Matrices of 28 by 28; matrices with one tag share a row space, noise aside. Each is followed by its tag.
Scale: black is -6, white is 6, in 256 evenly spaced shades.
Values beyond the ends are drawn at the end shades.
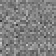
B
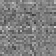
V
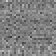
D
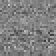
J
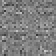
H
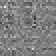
V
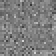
D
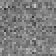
V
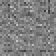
J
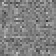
H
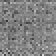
V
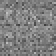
D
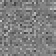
V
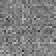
D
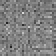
D
